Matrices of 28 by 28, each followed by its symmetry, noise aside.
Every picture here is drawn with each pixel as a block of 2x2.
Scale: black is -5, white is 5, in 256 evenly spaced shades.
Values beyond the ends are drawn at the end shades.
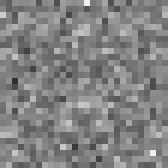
mirrored left to right.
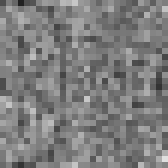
mirrored top to bottom.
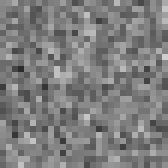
no symmetry.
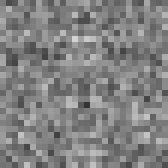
mirrored left to right.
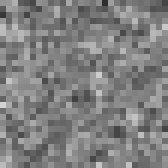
antisymmetric.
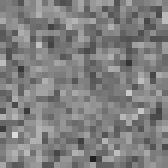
antisymmetric.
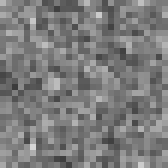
mirrored top to bottom.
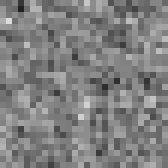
antisymmetric.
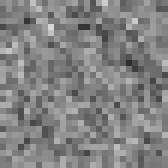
symmetric across the other diagonal.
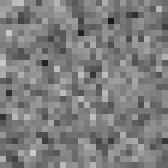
no symmetry.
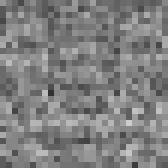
mirrored left to right.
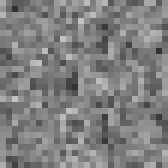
mirrored top to bottom.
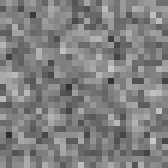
antisymmetric.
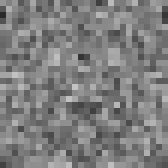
mirrored left to right.
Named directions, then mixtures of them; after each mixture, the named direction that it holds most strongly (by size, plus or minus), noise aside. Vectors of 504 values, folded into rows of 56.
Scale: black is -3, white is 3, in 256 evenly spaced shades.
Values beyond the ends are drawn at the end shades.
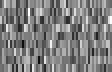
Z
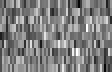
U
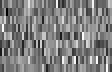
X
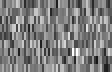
U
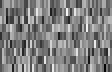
Z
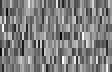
X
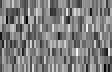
U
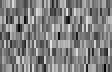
Z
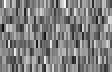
Z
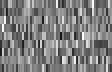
X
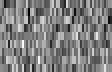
Z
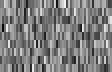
Z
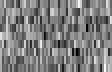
U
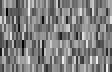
X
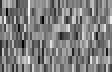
Z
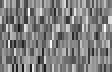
Z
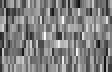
U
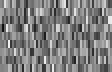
Z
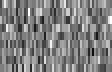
Z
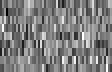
X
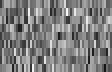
Z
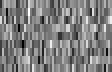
Z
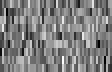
X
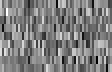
X
